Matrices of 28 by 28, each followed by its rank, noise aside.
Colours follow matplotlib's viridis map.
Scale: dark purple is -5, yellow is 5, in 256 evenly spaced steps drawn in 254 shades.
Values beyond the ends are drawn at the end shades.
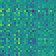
three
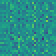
four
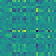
one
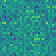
four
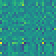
two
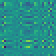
two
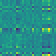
one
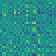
three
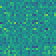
four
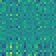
two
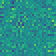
four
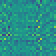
three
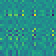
two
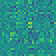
four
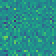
four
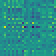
three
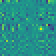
two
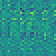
three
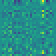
three
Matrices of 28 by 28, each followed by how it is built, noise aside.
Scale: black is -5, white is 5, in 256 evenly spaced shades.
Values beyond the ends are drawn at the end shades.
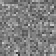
blocks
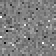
sparse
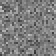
repeating rows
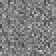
repeating rows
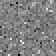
sparse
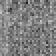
blocks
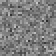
noise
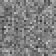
blocks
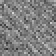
Toeplitz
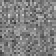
blocks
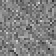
Toeplitz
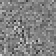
lower triangular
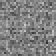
blocks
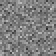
repeating rows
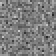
repeating rows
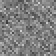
Toeplitz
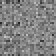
blocks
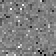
sparse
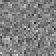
low rank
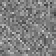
Toeplitz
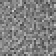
repeating rows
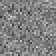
repeating rows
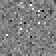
sparse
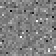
sparse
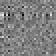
low rank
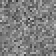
noise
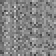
repeating rows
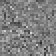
lower triangular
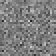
low rank
